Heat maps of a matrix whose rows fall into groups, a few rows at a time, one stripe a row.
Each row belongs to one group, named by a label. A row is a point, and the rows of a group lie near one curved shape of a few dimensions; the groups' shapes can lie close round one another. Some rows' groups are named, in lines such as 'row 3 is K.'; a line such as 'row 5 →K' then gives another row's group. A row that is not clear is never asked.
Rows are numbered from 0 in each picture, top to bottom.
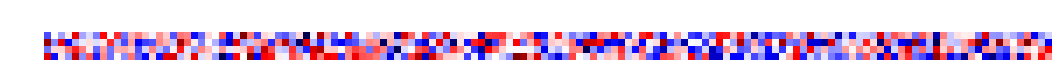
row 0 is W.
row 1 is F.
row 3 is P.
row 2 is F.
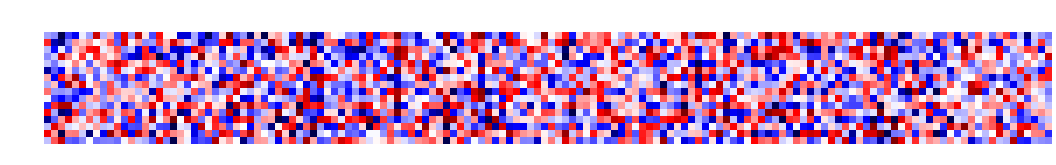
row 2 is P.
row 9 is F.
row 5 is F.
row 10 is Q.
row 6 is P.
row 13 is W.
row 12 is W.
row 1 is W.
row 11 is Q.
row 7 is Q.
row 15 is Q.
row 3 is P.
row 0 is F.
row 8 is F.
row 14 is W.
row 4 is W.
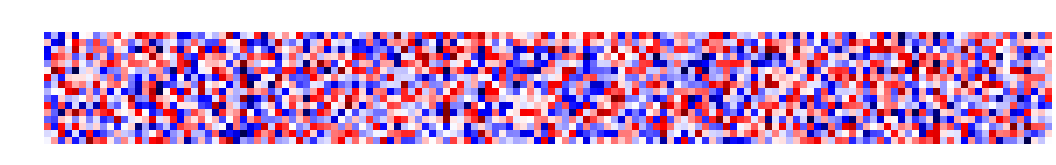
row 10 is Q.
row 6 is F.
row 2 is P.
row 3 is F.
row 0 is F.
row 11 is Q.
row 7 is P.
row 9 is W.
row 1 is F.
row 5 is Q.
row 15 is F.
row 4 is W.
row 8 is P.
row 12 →F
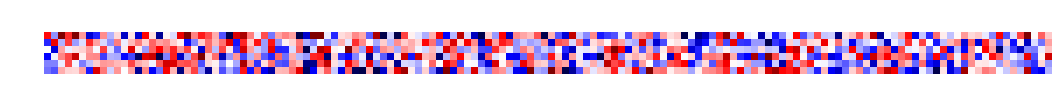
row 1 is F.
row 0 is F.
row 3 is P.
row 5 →P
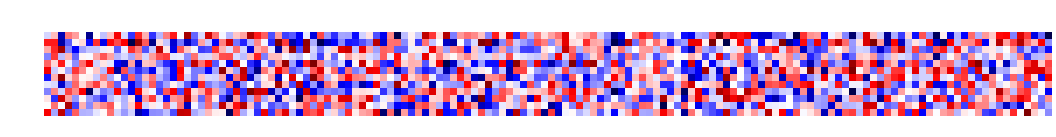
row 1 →W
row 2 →Q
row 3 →F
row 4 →P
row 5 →F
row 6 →W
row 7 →Q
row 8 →W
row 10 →Q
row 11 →F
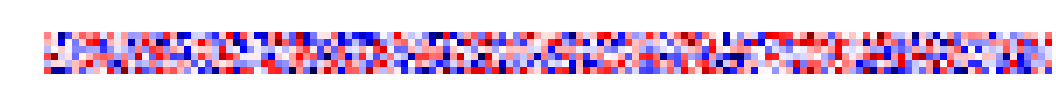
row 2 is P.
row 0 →Q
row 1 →Q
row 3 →Q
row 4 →F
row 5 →W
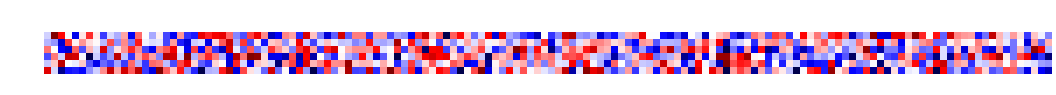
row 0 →Q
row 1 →F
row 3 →W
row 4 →Q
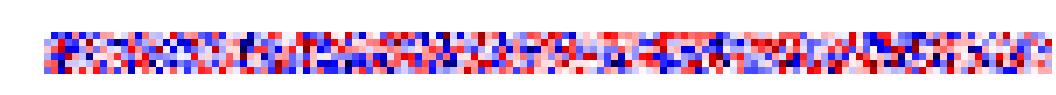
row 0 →Q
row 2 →Q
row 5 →Q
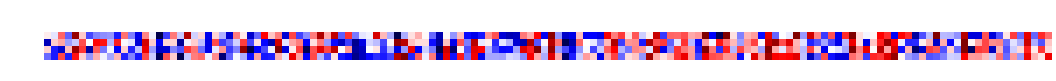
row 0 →F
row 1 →P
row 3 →P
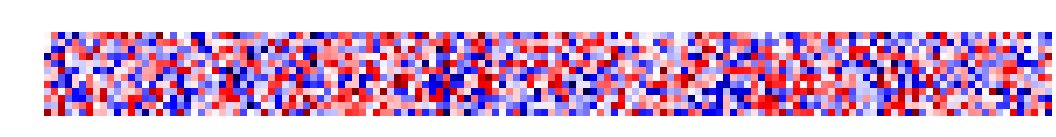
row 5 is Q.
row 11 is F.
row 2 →F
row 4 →W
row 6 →Q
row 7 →Q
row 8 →F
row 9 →Q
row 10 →W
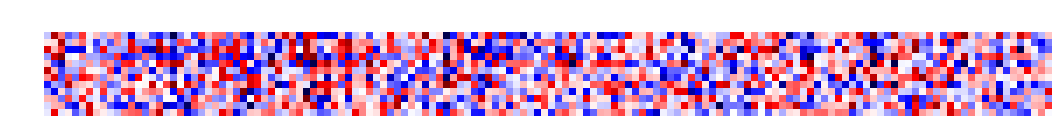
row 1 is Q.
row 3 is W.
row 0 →W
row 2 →Q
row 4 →W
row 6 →Q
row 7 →W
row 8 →W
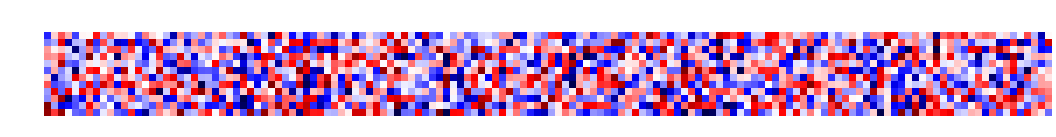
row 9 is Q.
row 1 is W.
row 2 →F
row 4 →Q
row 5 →F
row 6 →Q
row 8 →Q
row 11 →F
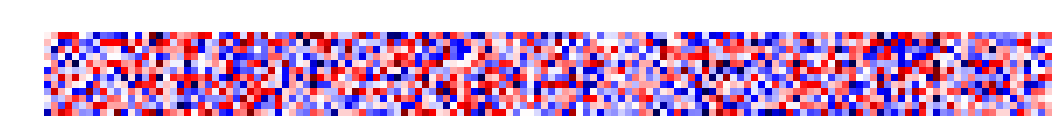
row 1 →W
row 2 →Q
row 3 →Q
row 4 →F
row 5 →F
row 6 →P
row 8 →F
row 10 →Q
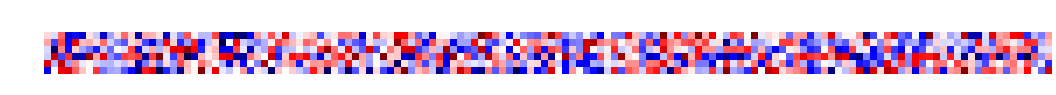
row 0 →Q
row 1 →P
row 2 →Q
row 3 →F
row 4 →F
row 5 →P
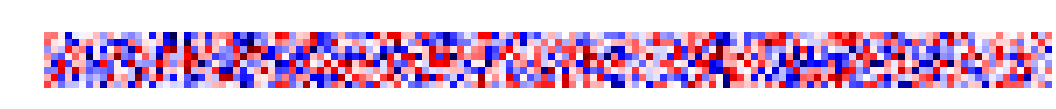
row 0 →W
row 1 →W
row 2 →W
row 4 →Q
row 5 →F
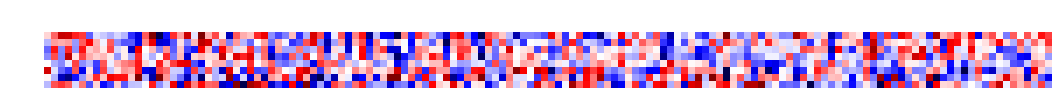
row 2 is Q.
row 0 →P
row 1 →P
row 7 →W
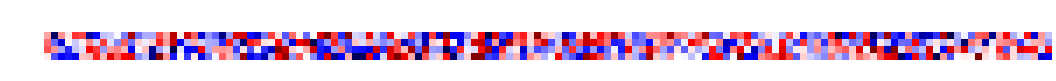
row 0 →Q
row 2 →W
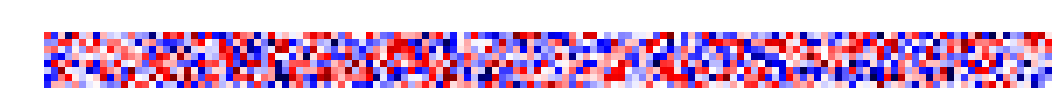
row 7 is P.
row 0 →P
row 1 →P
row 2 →W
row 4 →F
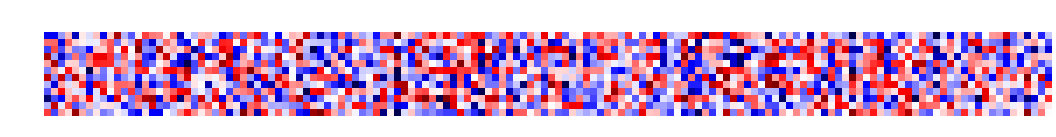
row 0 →F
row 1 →Q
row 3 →Q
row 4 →Q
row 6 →F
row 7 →P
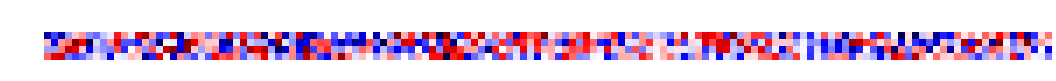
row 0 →F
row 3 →Q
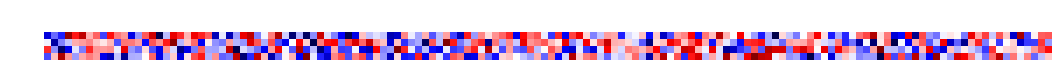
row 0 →Q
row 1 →W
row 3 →W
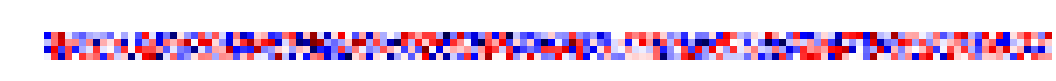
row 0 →W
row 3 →Q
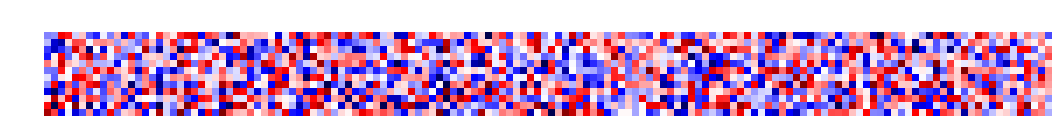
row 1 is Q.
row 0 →Q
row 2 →F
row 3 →W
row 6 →F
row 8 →Q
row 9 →Q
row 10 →F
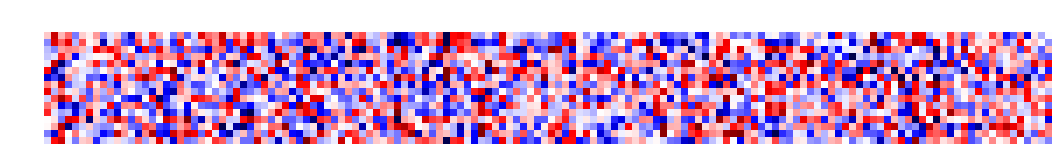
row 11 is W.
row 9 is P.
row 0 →Q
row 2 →P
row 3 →F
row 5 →W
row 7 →F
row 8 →F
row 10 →F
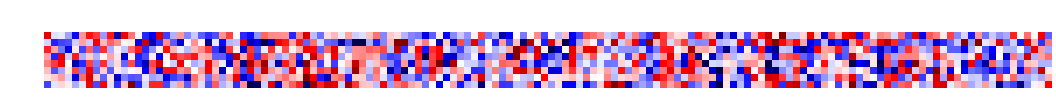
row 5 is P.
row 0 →F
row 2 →P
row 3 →P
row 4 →F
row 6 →W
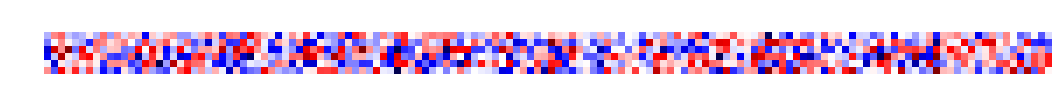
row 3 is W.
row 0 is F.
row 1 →P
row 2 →Q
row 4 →Q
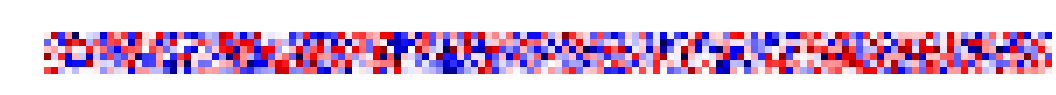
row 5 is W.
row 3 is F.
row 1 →Q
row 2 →F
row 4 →W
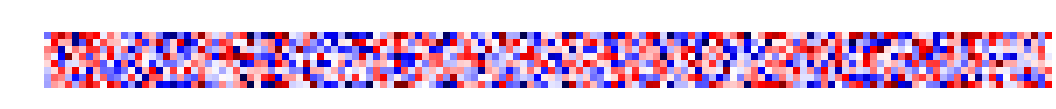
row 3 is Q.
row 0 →P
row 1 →F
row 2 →Q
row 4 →W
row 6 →F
